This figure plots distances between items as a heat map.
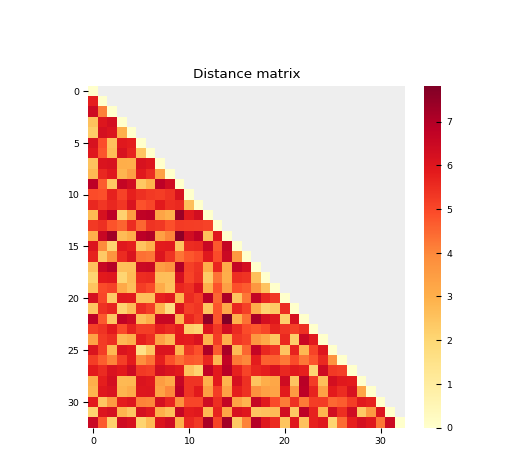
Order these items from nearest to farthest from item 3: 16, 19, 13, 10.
19, 13, 10, 16
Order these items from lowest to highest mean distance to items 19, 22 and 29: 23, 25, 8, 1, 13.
8, 25, 13, 1, 23
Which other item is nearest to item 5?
25
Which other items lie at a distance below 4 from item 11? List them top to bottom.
10, 23, 27
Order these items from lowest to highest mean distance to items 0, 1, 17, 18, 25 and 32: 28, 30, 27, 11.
28, 30, 11, 27
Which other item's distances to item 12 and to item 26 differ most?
14
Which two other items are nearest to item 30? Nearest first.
1, 16
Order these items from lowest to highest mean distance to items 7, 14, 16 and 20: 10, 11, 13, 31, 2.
31, 2, 13, 10, 11
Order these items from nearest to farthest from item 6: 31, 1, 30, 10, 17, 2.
2, 30, 1, 10, 31, 17
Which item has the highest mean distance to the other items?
27
